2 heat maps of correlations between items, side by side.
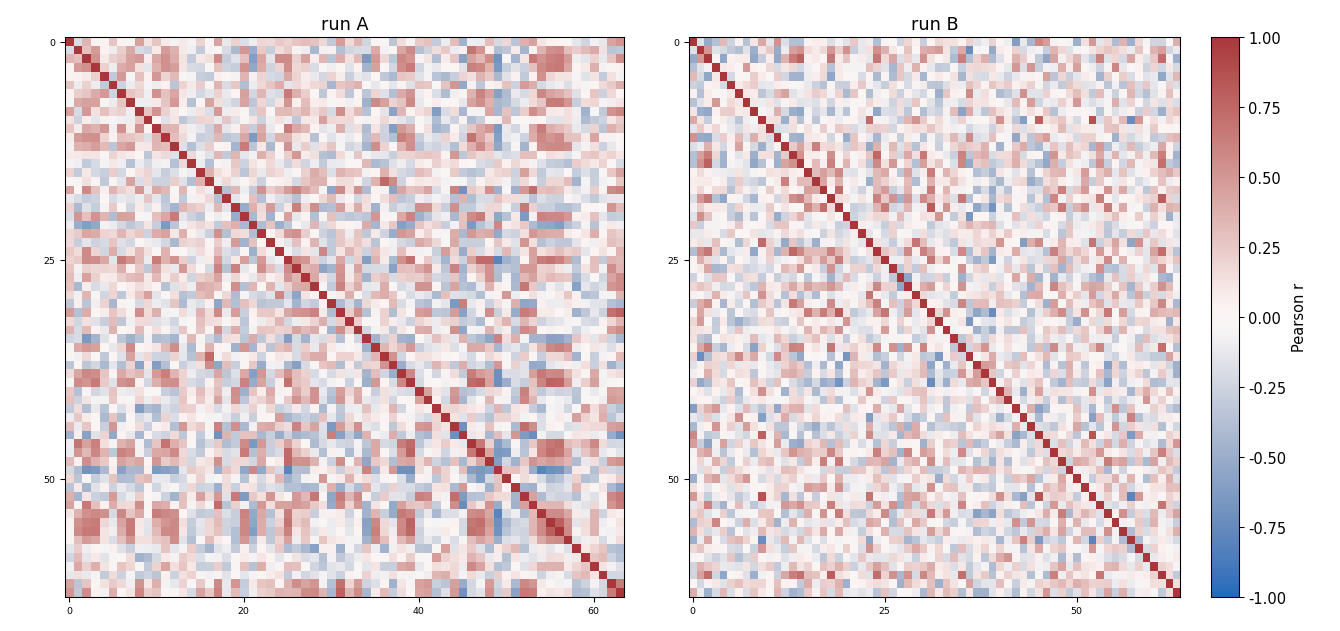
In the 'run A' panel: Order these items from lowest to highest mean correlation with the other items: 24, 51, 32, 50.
51, 50, 32, 24
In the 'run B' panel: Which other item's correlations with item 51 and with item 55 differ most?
44
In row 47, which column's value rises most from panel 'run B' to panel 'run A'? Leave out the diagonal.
39
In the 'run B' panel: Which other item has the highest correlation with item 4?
46
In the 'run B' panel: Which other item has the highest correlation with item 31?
19
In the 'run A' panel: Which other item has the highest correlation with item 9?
29
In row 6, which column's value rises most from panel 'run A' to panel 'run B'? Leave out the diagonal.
43
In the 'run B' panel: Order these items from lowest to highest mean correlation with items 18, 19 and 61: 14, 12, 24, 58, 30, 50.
58, 50, 12, 30, 14, 24
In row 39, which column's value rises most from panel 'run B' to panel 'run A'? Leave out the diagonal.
25
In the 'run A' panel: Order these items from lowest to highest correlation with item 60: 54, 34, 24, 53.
34, 24, 53, 54
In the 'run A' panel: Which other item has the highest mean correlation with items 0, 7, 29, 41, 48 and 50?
63
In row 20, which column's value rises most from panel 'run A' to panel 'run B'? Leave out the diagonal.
32
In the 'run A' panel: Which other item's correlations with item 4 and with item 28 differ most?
52
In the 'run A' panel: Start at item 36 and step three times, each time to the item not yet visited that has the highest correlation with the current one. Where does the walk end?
49
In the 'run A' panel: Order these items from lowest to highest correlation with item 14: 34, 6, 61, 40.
6, 40, 61, 34
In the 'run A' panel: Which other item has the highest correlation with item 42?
59
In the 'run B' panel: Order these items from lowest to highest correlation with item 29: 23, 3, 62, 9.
62, 3, 9, 23
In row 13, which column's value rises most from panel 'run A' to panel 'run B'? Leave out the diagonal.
30
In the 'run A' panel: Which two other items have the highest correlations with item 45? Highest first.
30, 51
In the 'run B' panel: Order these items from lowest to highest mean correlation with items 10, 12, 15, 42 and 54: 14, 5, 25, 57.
5, 57, 14, 25
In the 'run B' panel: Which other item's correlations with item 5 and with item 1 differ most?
36
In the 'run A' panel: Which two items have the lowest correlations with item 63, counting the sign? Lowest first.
45, 51
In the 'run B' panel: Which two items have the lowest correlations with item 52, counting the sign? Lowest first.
57, 43
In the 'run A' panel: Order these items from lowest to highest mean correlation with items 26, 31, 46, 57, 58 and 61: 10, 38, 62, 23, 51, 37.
37, 51, 23, 62, 10, 38
